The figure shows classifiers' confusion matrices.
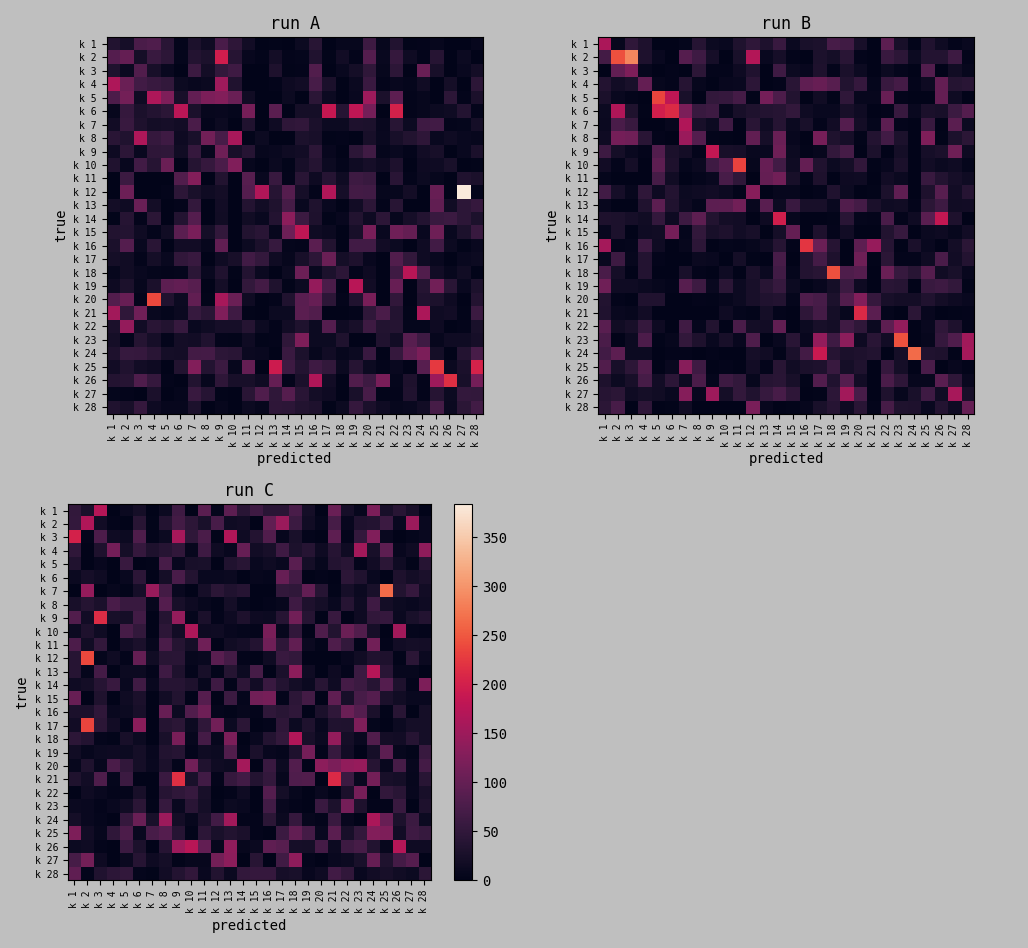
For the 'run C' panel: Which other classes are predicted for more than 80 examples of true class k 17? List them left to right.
k 2, k 6, k 12, k 23
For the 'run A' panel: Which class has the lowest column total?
k 18
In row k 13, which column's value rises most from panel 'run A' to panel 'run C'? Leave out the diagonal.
k 24
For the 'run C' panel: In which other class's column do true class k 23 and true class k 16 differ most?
k 11
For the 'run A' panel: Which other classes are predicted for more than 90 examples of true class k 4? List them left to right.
k 1, k 2, k 9
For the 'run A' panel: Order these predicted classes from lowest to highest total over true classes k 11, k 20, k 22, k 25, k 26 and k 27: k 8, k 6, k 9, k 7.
k 8, k 6, k 9, k 7
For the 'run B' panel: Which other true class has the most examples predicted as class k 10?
k 13
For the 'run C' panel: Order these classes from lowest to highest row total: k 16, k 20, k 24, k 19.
k 19, k 16, k 24, k 20
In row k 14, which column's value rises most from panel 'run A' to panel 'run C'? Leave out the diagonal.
k 28
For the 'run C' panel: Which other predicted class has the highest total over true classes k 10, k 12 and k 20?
k 2
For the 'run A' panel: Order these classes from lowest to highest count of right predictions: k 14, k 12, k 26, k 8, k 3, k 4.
k 4, k 3, k 8, k 14, k 12, k 26
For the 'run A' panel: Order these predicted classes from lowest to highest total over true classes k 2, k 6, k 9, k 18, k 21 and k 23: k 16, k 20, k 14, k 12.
k 12, k 14, k 16, k 20
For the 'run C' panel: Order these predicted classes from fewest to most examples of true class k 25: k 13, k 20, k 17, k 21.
k 20, k 13, k 17, k 21
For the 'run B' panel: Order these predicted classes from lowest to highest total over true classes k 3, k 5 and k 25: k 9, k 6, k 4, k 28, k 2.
k 28, k 9, k 4, k 2, k 6
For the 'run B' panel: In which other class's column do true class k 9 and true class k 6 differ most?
k 2
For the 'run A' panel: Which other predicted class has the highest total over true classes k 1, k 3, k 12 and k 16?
k 27
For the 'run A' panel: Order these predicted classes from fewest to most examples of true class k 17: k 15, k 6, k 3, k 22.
k 3, k 15, k 6, k 22
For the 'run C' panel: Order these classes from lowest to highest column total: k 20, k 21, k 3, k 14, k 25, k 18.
k 20, k 14, k 3, k 25, k 21, k 18
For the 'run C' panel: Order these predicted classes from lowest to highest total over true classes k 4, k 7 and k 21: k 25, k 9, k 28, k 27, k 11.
k 27, k 11, k 28, k 9, k 25
